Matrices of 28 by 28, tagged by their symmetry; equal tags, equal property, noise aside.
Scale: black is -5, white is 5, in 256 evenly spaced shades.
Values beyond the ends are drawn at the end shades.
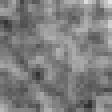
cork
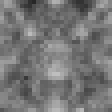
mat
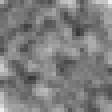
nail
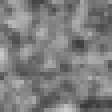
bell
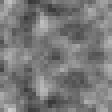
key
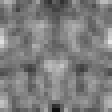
mat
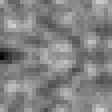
key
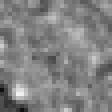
cork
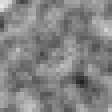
nail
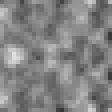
key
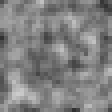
cork
